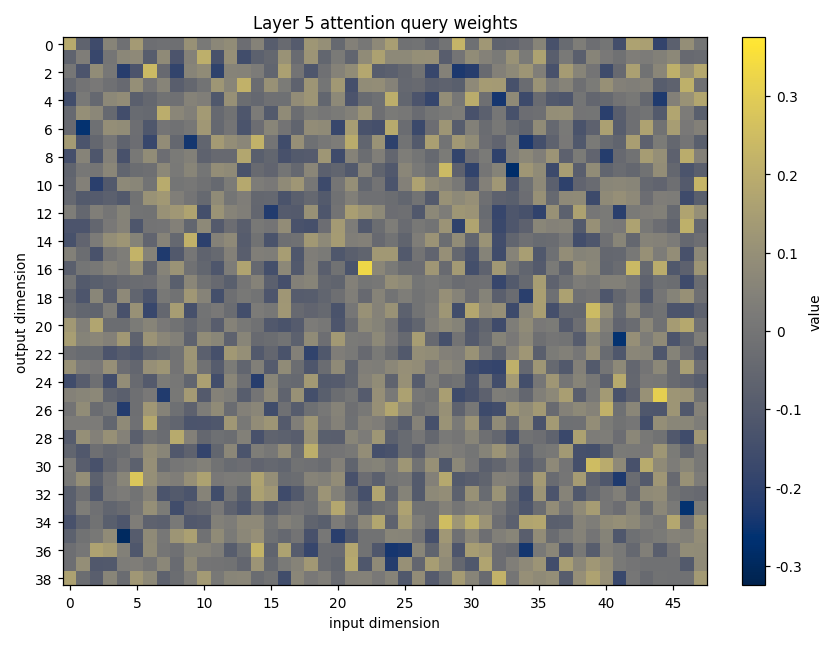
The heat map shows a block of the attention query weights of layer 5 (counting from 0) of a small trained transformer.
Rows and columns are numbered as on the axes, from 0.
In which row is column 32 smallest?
4
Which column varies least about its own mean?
12
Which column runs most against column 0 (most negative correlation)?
41
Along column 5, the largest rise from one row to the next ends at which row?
31
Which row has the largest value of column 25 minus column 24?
37
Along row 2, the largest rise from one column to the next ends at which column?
6
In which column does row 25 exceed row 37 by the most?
44
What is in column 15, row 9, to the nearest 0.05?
-0.05
